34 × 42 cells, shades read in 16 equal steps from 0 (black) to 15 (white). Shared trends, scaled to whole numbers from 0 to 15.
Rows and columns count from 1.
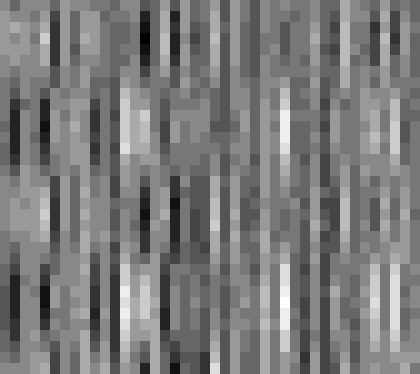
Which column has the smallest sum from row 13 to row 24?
18
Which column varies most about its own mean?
15
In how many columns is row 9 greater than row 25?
17
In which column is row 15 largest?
29
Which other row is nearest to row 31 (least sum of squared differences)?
25
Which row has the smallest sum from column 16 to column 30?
4
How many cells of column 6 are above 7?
10
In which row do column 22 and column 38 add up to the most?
34
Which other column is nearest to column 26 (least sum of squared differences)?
23
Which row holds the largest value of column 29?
28
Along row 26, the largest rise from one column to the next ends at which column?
13
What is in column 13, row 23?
9
